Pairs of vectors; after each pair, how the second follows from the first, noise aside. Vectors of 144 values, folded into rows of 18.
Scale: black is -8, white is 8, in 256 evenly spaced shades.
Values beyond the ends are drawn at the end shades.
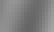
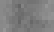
wrapped around, negated, shrunk.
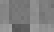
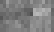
wrapped around, negated.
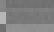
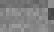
reversed, negated.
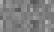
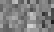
wrapped around, negated, scaled up.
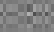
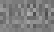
sign-scrambled.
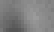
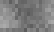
wrapped around, negated.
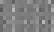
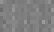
shrunk.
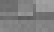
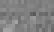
reversed, partly zeroed.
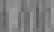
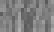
wrapped around, negated.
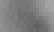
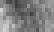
reversed, scaled up.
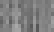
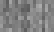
wrapped around, negated.
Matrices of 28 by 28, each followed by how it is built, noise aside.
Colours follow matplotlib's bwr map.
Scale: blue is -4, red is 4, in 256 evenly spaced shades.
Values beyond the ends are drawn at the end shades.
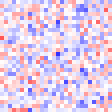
repeating rows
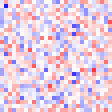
repeating rows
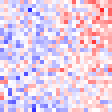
smooth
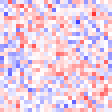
Toeplitz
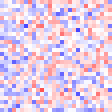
repeating rows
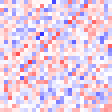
Hankel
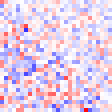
lower triangular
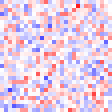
noise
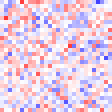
Hankel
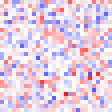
noise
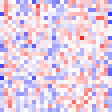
blocks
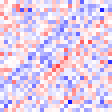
Hankel
